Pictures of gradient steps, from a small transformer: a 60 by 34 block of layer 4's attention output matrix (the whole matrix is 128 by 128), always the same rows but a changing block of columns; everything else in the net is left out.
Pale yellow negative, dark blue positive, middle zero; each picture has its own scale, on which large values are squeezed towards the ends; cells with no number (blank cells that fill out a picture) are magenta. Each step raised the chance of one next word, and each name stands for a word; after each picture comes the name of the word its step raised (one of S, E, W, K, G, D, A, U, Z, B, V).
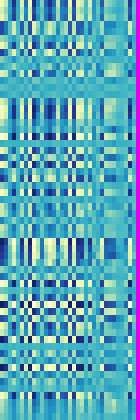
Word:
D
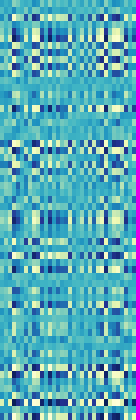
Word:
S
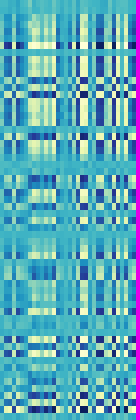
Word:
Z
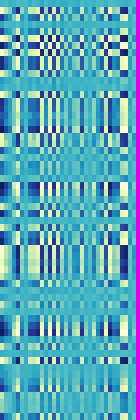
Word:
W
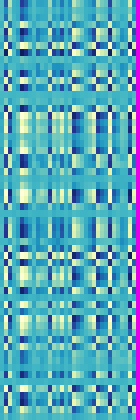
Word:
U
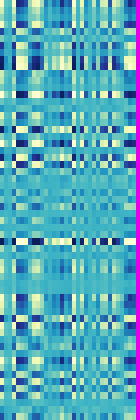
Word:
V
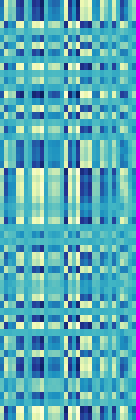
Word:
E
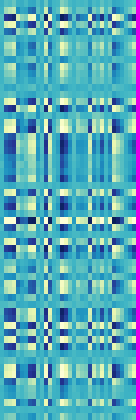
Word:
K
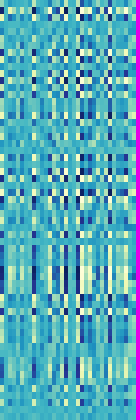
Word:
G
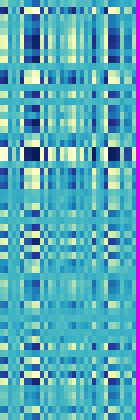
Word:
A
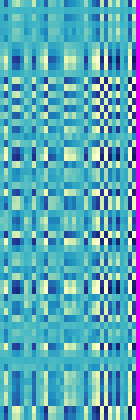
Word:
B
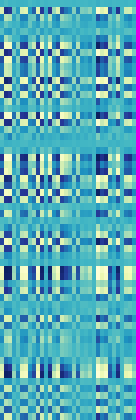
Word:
G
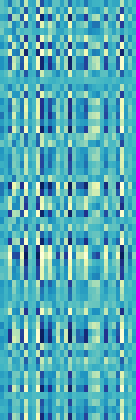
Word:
W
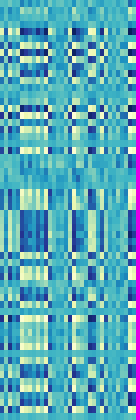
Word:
U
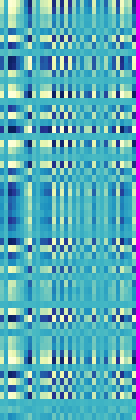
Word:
V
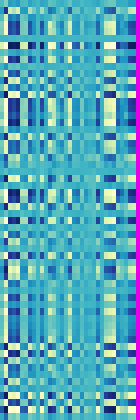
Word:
Z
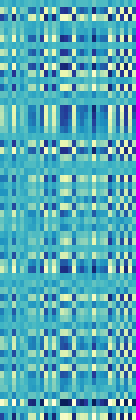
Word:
S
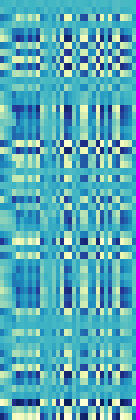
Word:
S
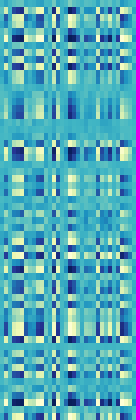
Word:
S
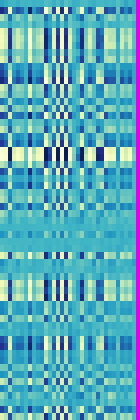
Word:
A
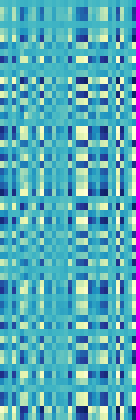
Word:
B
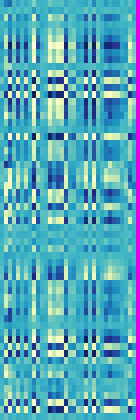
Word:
Z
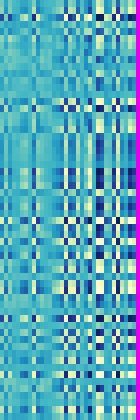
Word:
K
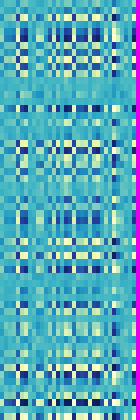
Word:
S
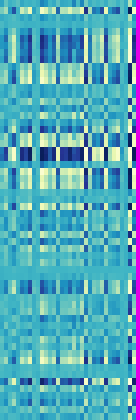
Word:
A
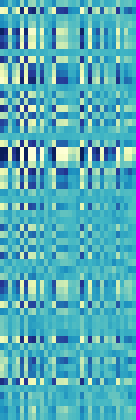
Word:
A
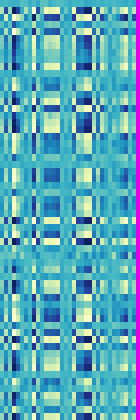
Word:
K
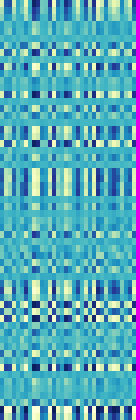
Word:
E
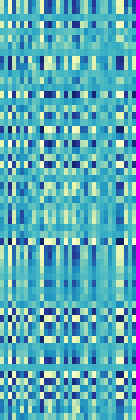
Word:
V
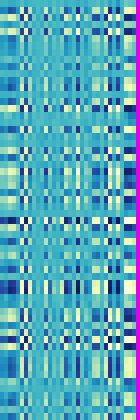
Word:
K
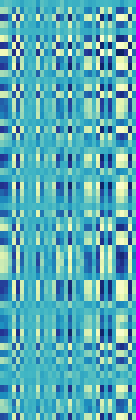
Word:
W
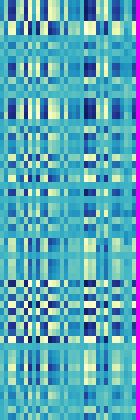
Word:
D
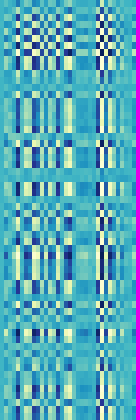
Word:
W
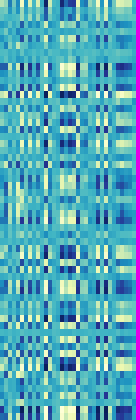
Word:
E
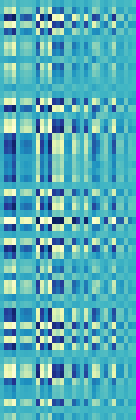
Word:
K
